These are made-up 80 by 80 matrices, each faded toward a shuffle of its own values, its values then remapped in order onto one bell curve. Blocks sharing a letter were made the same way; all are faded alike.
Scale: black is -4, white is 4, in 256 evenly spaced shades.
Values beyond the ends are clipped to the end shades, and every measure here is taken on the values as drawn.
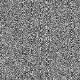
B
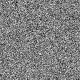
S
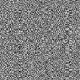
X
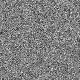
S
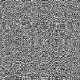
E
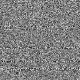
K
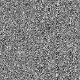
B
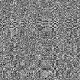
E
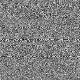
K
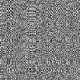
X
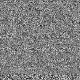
K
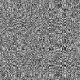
X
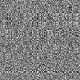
X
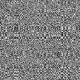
X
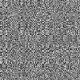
X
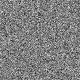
S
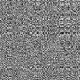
E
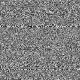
K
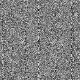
B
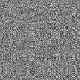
X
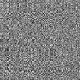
E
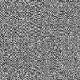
E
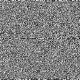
K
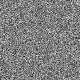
S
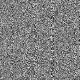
B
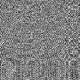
E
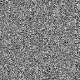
B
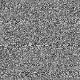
K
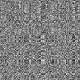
X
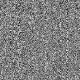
B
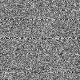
K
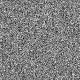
S
